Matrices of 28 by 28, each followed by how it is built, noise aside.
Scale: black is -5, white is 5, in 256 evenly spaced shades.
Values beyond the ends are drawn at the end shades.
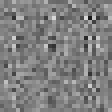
low rank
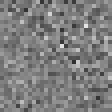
upper triangular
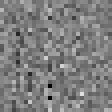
uneven columns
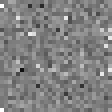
sparse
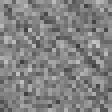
Toeplitz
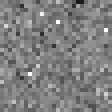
sparse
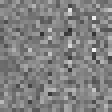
uneven columns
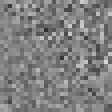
upper triangular
